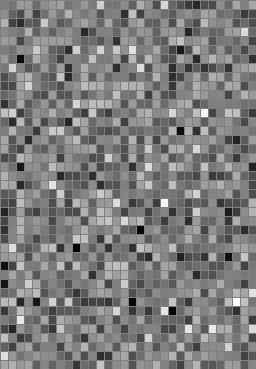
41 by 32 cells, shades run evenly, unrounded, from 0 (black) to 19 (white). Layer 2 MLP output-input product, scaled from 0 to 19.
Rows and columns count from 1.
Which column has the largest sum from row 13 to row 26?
19
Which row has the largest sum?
13
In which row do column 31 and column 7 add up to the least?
26
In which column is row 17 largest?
25
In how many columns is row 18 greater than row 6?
15
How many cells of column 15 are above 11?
14
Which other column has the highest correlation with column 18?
30
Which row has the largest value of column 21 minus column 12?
23
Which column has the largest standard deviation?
3
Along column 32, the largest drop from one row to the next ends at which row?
38
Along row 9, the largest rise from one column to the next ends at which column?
8
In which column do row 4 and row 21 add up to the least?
11
